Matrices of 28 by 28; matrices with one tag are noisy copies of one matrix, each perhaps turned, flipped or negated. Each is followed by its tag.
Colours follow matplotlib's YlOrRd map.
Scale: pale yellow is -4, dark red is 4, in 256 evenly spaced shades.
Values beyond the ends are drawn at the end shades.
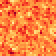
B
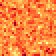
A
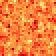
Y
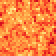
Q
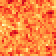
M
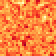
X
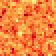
Y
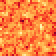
Y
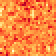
M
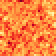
Q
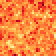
Q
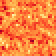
A
